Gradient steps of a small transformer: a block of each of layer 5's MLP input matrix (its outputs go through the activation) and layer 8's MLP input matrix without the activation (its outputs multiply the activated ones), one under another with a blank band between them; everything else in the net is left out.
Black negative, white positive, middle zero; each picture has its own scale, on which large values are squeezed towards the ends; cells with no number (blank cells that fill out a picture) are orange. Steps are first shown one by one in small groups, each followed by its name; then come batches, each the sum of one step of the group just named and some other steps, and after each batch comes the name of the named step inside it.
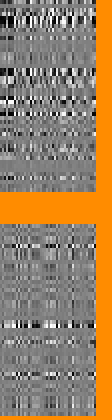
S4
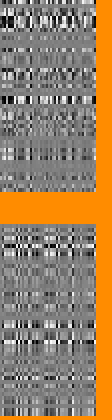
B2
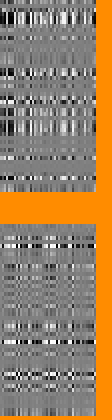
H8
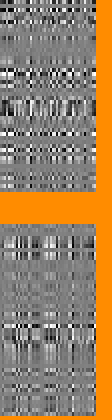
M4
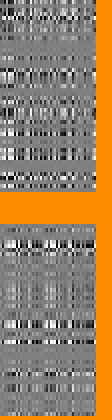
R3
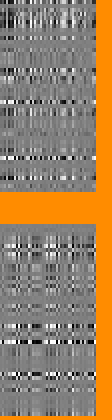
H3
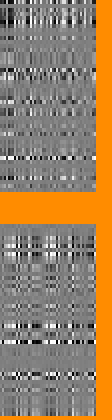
H3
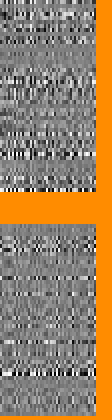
R3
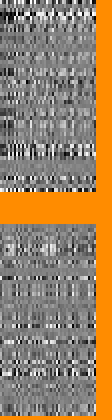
H8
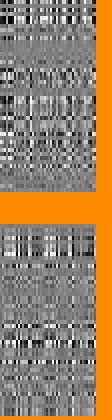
M4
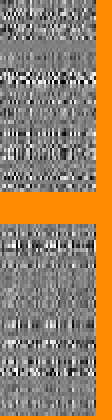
R3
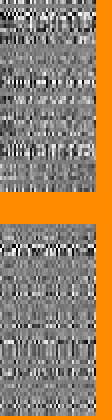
B2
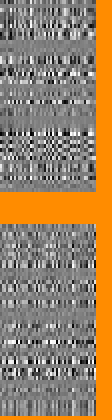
H3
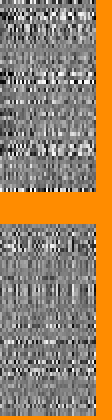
H8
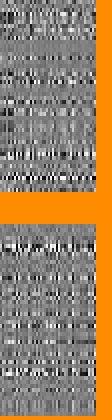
H8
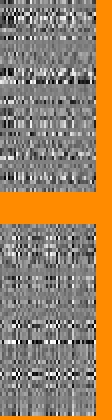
H3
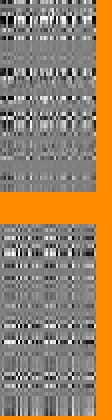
S4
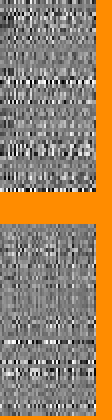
H3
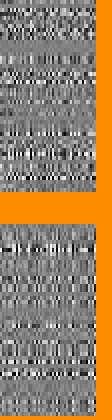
R3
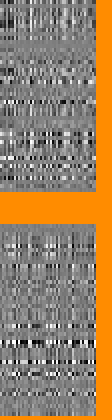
H3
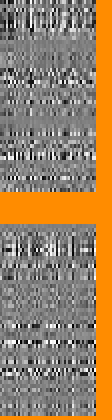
H3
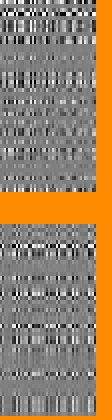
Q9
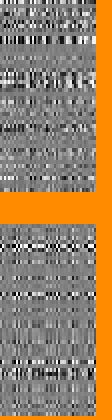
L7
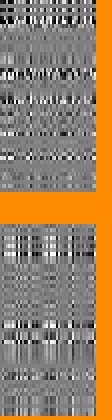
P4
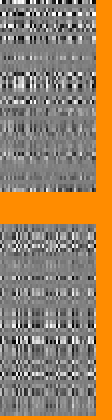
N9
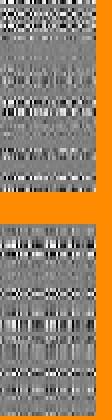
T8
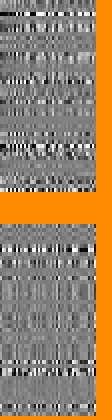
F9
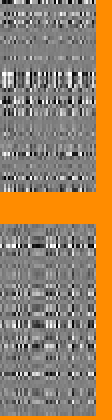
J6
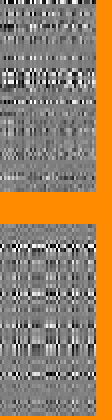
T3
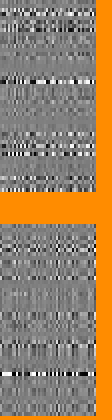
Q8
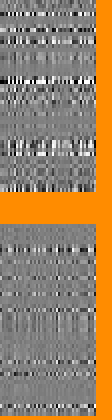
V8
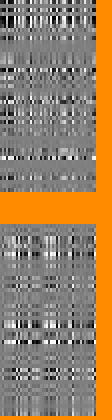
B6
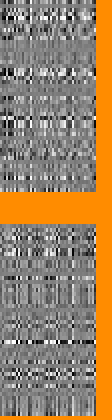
B6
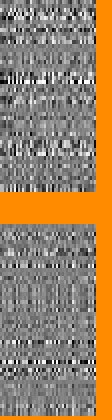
V8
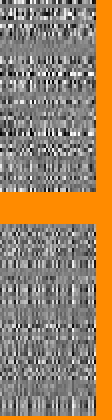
N9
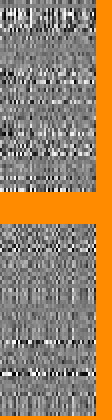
Q8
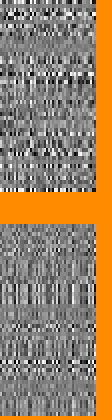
N9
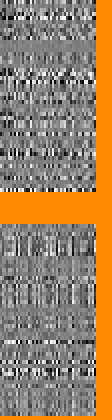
B6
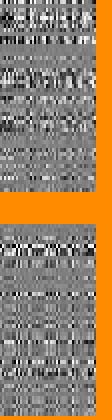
L7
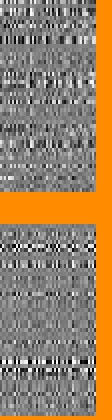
L7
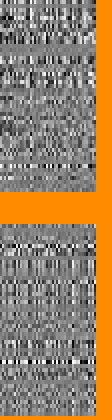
L7
